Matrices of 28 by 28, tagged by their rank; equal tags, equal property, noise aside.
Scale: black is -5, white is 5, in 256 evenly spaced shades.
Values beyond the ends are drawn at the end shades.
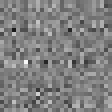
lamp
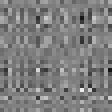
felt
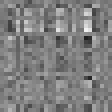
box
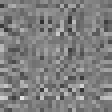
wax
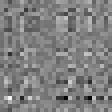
felt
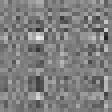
felt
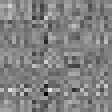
wax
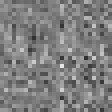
lamp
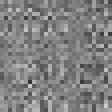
lamp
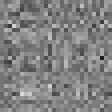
lamp
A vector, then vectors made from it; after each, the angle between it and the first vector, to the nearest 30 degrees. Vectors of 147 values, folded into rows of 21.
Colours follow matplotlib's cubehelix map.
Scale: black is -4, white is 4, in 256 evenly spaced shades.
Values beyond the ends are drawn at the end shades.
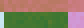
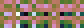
90 degrees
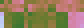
30 degrees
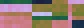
90 degrees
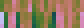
60 degrees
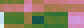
30 degrees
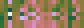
120 degrees
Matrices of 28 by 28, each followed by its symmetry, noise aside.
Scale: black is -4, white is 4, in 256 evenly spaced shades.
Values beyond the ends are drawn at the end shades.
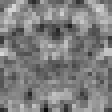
mirrored left to right.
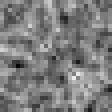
symmetric.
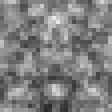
mirrored left to right.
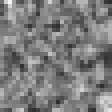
no symmetry.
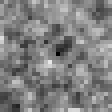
symmetric across the other diagonal.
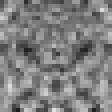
mirrored left to right.
